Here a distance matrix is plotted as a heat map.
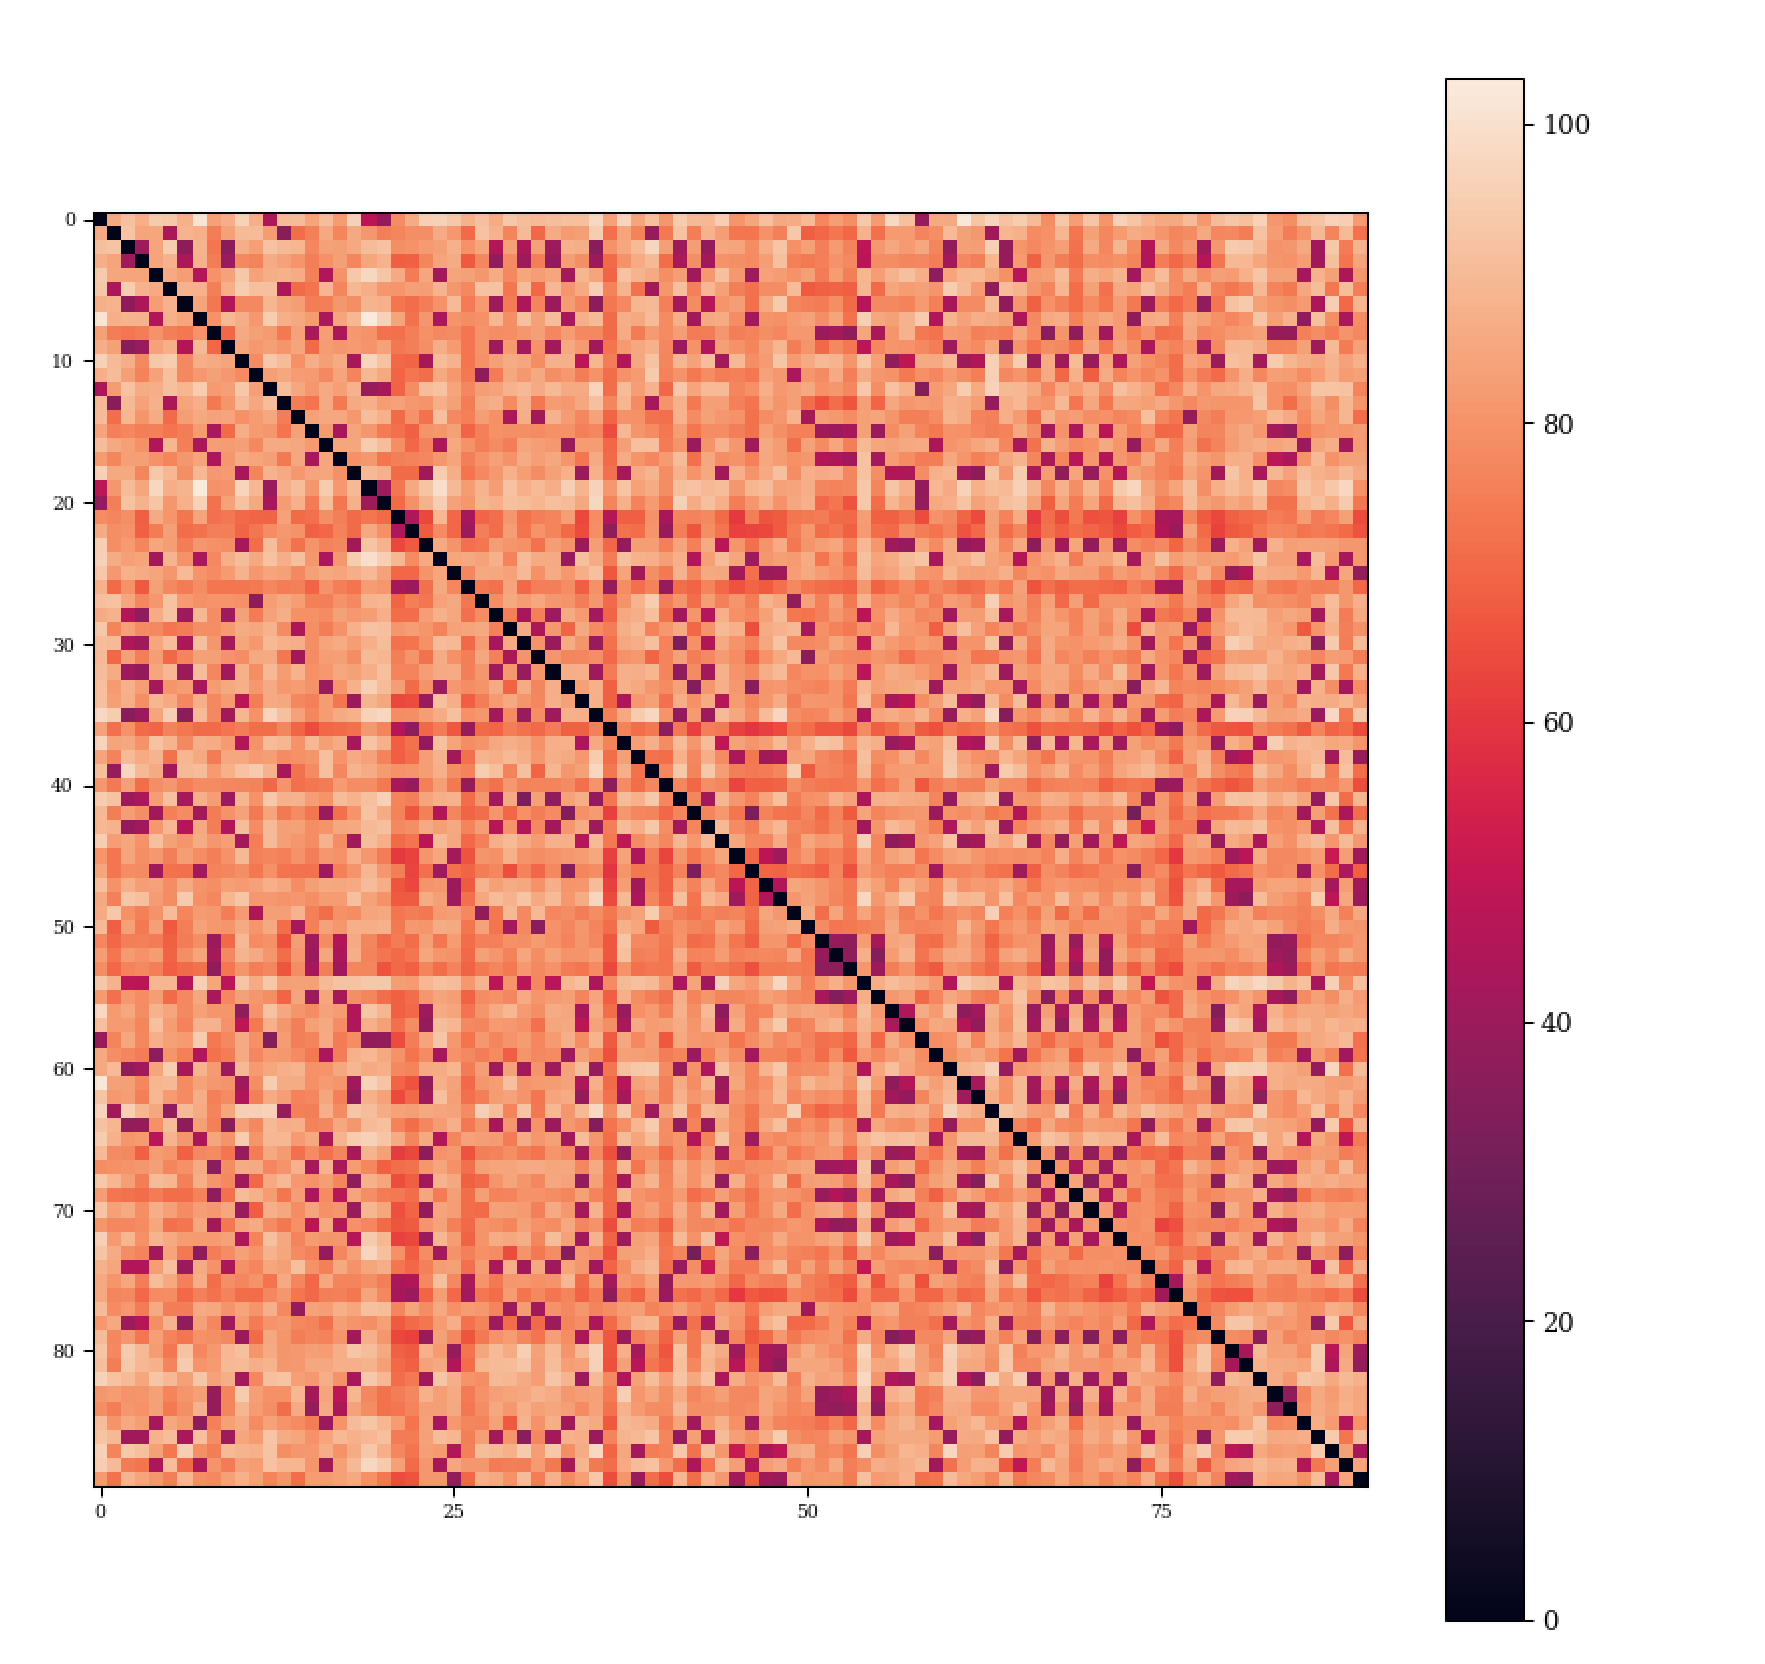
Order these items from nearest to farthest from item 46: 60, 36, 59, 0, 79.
59, 36, 79, 60, 0
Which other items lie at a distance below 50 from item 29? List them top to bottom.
14, 31, 50, 77
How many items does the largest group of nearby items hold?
16
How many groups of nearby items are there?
10
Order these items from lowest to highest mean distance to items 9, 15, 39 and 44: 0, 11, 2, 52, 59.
52, 2, 59, 11, 0
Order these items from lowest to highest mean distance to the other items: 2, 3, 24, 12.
3, 2, 24, 12
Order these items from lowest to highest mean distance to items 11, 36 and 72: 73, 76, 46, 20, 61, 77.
76, 61, 46, 73, 77, 20
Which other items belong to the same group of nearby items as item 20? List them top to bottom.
0, 12, 19, 58
